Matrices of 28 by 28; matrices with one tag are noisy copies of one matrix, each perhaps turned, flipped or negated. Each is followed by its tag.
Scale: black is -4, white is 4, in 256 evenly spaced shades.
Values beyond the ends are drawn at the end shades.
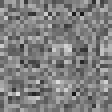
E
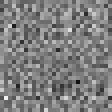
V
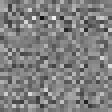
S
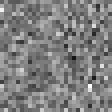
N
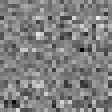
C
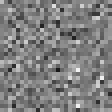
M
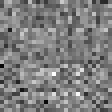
N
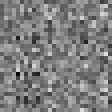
C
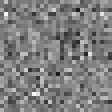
M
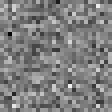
M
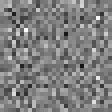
S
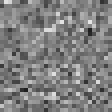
N
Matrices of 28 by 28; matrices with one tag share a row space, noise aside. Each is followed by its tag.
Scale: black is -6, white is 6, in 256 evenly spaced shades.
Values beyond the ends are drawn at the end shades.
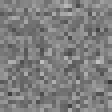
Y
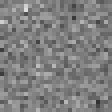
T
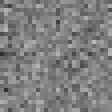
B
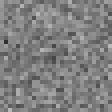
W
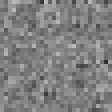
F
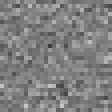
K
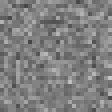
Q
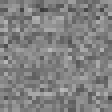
W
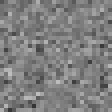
B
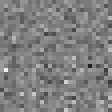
F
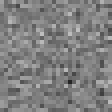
Y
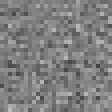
Y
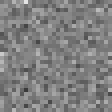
T
